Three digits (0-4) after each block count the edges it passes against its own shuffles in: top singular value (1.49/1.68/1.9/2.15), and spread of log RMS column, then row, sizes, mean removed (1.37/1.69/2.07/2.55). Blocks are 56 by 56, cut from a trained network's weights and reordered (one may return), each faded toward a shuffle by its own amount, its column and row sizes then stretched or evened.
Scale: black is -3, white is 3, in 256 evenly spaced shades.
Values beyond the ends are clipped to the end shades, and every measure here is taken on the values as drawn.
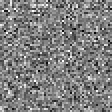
3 1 0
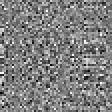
4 3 1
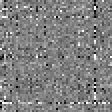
2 3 3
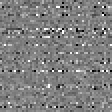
2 1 4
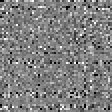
1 1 4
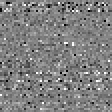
0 0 4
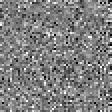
2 2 1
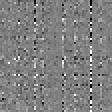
3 4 1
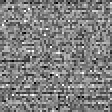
2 1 1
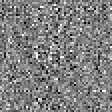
1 1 1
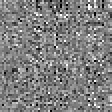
2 3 1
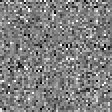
1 2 2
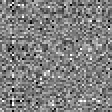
3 1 0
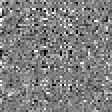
2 3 4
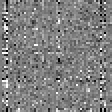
2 4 1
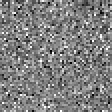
0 1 1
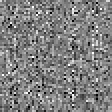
0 4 0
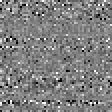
1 0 4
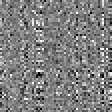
4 4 3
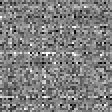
0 3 4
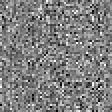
2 3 1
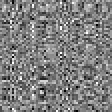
4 3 0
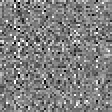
3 3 1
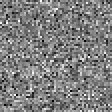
1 0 1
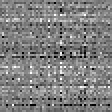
4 4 4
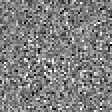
0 2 1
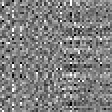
4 4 1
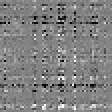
4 4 4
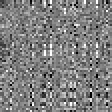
3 4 2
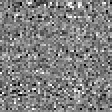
1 0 3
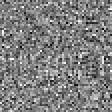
2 0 1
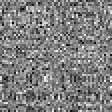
2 0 0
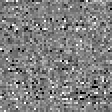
0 1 3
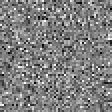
2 0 2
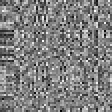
4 2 2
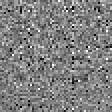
1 2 1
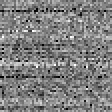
3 2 3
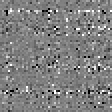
1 3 4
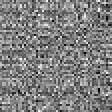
4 1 1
